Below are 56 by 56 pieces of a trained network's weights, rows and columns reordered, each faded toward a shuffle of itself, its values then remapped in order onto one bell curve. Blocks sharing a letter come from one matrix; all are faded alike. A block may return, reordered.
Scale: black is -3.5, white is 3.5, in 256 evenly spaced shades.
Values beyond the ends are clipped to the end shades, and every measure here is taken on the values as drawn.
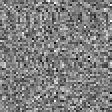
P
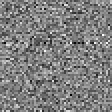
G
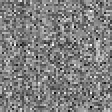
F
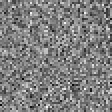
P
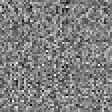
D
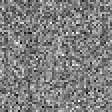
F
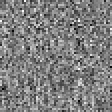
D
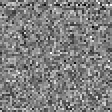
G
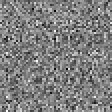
D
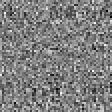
D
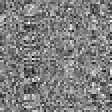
P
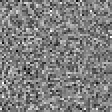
G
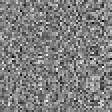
P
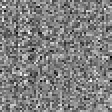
F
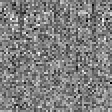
F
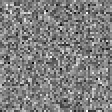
F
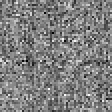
F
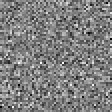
G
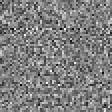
G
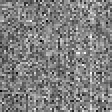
F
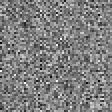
P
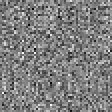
D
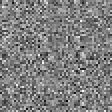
D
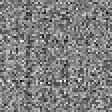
F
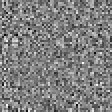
D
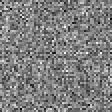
G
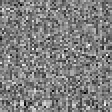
F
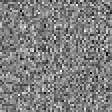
P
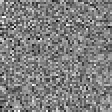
D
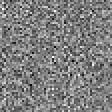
P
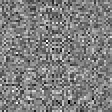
D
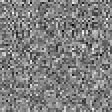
D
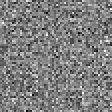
P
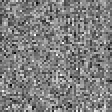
F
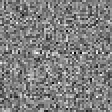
G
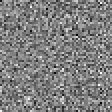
D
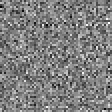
G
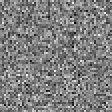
G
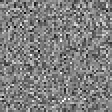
P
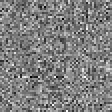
G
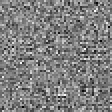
D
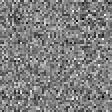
D
